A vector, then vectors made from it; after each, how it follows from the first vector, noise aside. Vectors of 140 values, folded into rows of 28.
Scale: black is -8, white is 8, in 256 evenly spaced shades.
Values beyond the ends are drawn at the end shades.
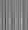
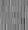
wrapped around, partly zeroed.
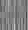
wrapped around.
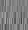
sign-scrambled.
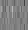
wrapped around, partly zeroed.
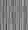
wrapped around.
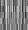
reversed, scaled up.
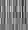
reversed, scaled up.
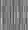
wrapped around.
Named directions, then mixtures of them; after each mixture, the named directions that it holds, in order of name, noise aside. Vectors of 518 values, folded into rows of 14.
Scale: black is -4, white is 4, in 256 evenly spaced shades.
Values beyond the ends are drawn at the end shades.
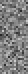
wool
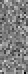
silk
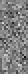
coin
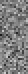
wool.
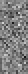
coin.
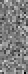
silk.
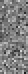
silk, wool.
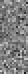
silk, wool.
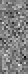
coin.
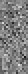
coin.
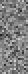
wool.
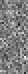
coin, silk.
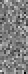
silk.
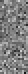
silk, wool.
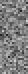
wool.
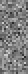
coin, wool.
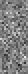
coin.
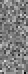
silk.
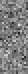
coin, wool.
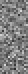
wool.
